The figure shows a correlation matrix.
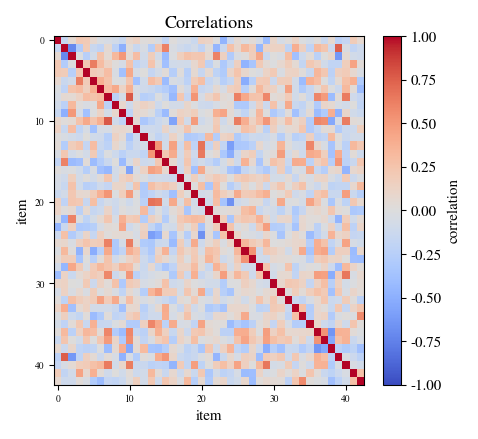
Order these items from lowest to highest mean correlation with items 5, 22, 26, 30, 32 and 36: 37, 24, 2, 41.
24, 41, 2, 37
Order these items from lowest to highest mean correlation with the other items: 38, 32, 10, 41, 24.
38, 24, 41, 32, 10
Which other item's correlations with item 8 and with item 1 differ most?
2
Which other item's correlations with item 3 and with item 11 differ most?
5
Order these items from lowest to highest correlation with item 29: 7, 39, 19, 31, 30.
30, 31, 39, 19, 7
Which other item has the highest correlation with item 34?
42
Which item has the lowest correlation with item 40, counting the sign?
16
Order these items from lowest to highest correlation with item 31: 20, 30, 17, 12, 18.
12, 17, 30, 18, 20
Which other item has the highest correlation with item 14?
20
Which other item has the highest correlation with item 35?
13
